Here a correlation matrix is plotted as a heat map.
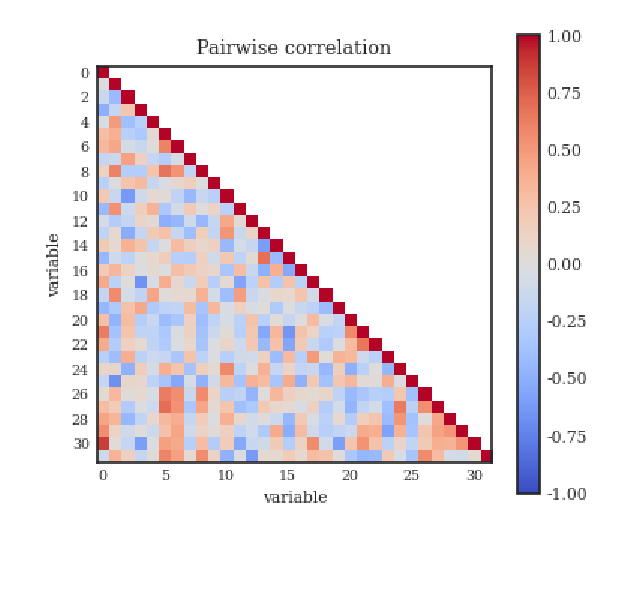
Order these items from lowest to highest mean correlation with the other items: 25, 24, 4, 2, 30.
25, 2, 4, 24, 30
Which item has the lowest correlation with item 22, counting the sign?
15
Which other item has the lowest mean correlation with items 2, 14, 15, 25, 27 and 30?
11
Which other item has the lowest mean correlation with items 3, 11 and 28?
17
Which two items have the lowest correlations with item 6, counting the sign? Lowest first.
25, 12
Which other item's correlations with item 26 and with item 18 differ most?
27
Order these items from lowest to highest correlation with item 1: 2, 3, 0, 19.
2, 19, 3, 0
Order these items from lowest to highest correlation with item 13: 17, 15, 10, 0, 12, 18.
0, 18, 12, 17, 10, 15
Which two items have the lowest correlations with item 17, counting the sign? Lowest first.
3, 11
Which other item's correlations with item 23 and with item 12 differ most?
31
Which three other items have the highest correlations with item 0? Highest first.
30, 21, 29
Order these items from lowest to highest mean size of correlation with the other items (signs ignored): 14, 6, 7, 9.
9, 7, 14, 6
